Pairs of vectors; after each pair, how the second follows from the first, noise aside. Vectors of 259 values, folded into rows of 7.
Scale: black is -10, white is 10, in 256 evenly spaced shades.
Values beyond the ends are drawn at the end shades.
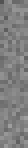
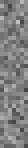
reversed, scaled up.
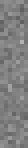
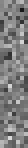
scaled up.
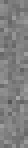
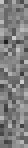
wrapped around, scaled up.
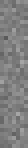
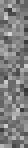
reversed, scaled up.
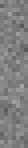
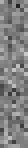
wrapped around, scaled up.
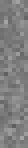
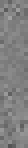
reversed, negated, partly zeroed.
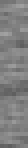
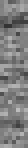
wrapped around, scaled up.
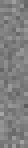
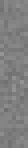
wrapped around, shrunk.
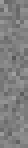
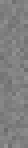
wrapped around, shrunk.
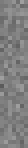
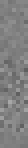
reversed, negated, partly zeroed.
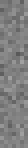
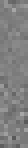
wrapped around, negated, partly zeroed.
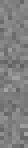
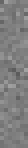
reversed, negated, partly zeroed.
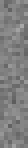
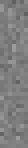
reversed, negated, partly zeroed.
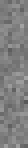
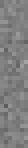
wrapped around, negated, partly zeroed.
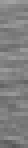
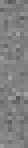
wrapped around, negated, partly zeroed.
